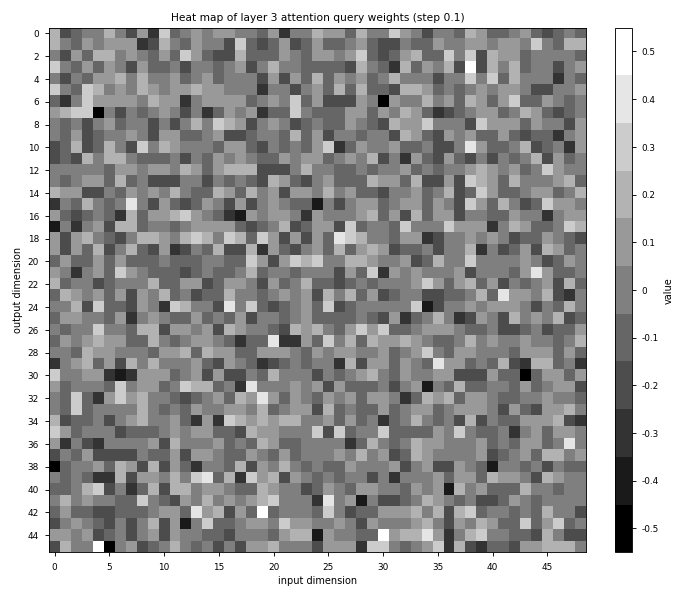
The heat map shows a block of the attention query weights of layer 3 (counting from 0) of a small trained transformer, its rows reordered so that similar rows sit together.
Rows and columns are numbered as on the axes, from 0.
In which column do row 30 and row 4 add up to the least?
43
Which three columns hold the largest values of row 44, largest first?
30, 34, 39
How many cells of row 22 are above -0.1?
29
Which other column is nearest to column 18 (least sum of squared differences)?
23
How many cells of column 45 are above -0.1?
33
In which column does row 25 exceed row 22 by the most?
46
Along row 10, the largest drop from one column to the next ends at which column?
26
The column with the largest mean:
38
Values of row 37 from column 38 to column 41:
0 0.1 -0.2 -0.1
